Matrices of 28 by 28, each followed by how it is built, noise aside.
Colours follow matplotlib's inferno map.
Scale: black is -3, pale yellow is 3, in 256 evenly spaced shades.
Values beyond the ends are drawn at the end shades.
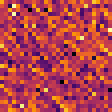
Toeplitz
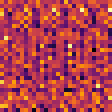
repeating columns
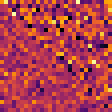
upper triangular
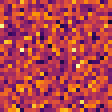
repeating columns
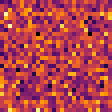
repeating columns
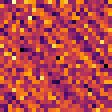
Toeplitz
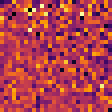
upper triangular
